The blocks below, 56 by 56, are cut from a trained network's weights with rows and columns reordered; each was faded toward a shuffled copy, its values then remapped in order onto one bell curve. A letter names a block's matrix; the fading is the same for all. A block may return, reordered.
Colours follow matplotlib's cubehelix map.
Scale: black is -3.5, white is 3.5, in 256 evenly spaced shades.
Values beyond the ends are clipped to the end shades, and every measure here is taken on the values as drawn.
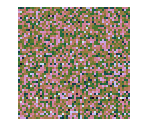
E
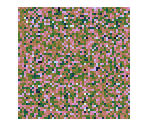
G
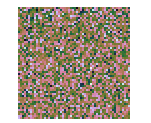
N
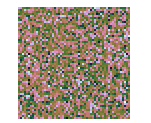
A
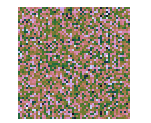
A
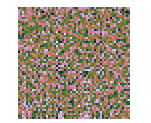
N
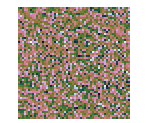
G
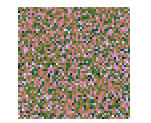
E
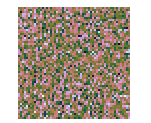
N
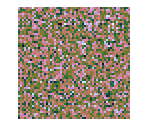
G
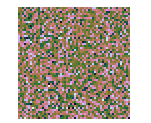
G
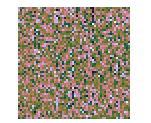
A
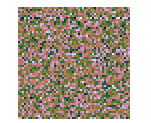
G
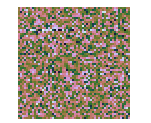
G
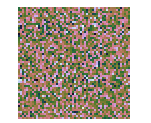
G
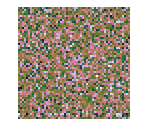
G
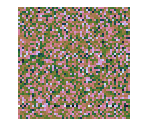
G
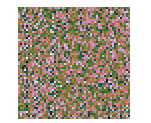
A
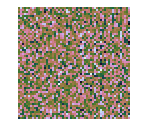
A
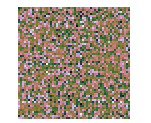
G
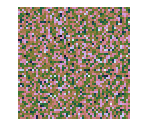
G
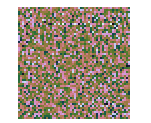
G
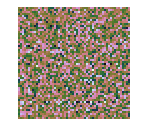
G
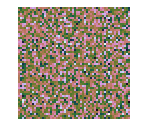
A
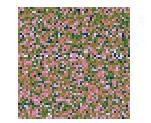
E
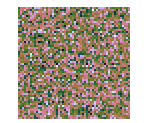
N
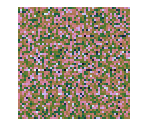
E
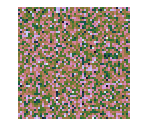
A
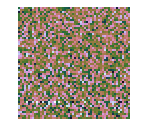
G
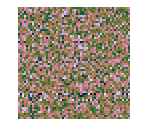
G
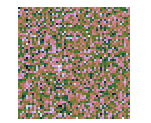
N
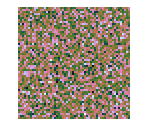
N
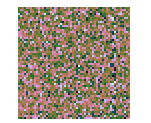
A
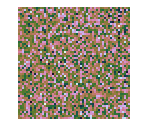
A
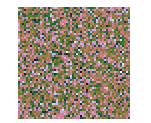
N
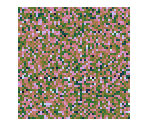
E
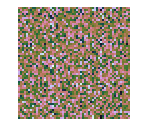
A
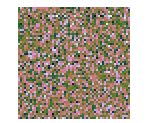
E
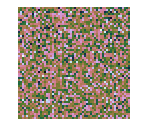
N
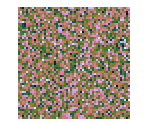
N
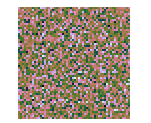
A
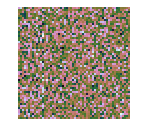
A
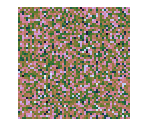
A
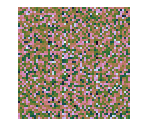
A
